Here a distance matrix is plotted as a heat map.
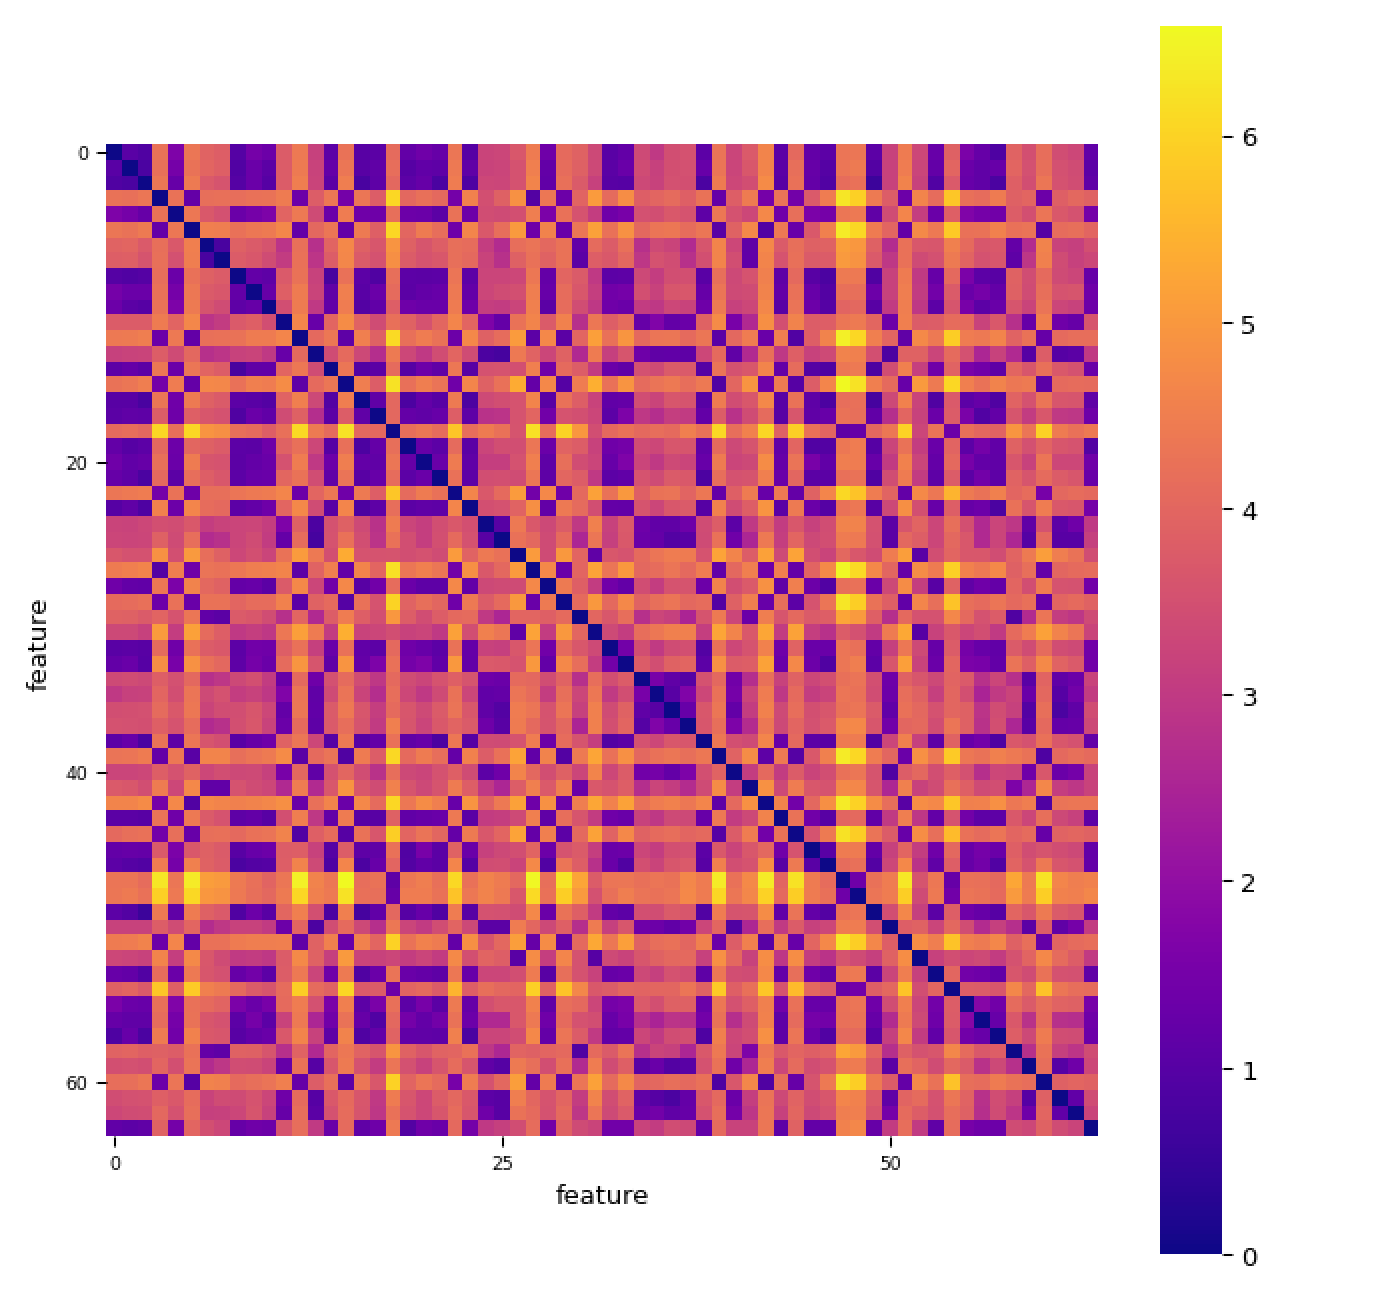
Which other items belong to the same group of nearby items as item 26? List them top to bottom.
31, 52
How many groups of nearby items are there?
6
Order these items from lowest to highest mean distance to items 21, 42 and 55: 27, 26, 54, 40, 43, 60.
43, 60, 27, 40, 26, 54
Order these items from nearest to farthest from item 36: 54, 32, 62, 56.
62, 56, 32, 54
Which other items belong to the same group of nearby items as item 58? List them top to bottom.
6, 7, 30, 41
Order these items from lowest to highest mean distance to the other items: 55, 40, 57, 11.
57, 55, 40, 11
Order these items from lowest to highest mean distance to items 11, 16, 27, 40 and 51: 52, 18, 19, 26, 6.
19, 6, 52, 26, 18
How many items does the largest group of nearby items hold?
27
